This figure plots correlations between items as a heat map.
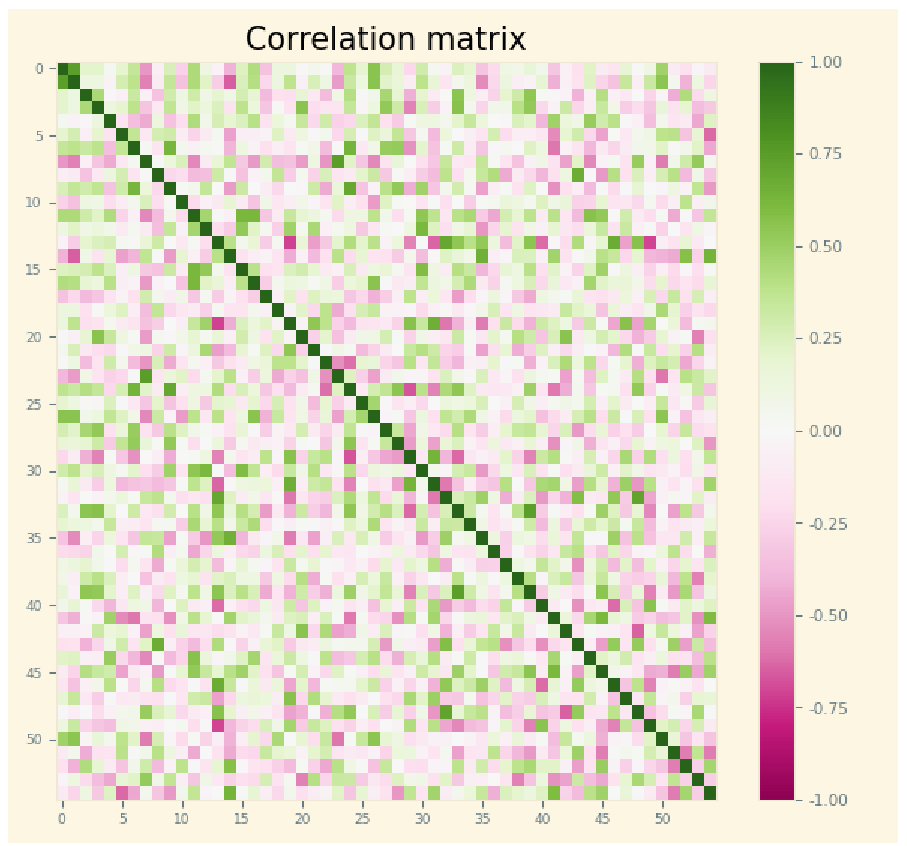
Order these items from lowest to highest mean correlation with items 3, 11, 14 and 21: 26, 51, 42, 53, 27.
51, 53, 42, 26, 27
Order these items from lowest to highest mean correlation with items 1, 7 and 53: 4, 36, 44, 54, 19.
4, 44, 54, 36, 19
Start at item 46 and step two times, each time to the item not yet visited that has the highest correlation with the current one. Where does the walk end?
32
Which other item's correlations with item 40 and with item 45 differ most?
49
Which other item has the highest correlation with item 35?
14
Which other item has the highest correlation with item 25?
26
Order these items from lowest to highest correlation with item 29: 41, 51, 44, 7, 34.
34, 7, 51, 44, 41
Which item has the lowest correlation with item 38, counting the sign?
53
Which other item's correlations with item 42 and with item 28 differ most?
24
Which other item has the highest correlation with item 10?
52
